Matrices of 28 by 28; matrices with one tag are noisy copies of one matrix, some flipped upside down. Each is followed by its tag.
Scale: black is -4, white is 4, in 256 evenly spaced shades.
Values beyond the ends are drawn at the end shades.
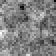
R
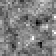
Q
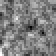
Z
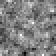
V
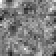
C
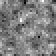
V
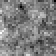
R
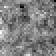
R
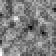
Z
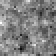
R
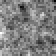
R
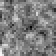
Z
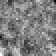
C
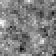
R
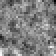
C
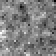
R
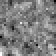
C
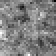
R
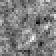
Q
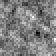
Q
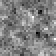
Q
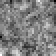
C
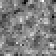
V
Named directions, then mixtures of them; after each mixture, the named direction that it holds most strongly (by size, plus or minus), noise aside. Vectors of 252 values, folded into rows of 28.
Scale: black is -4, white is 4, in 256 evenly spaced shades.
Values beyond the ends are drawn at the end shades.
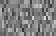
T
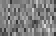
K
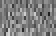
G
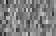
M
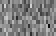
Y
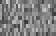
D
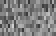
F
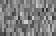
T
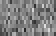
K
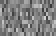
T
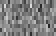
Y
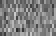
M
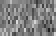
K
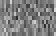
K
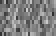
M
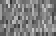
D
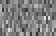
T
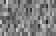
M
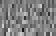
G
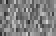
M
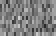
D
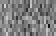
Y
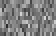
T
